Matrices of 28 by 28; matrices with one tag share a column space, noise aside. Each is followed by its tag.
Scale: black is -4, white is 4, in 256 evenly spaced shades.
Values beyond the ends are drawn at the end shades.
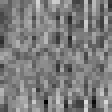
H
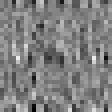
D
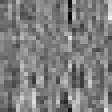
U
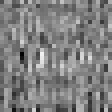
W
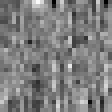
H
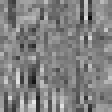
U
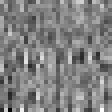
W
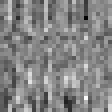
U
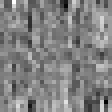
H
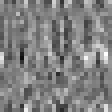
D
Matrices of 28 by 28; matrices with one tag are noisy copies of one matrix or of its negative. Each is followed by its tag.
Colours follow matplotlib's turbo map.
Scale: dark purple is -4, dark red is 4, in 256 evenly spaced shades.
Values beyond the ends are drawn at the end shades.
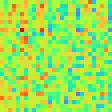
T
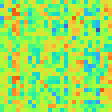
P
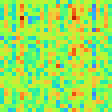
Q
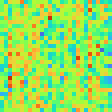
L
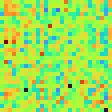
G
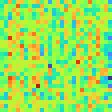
L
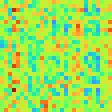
P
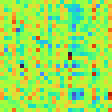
Q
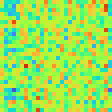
G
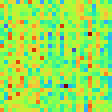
L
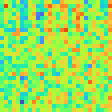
T
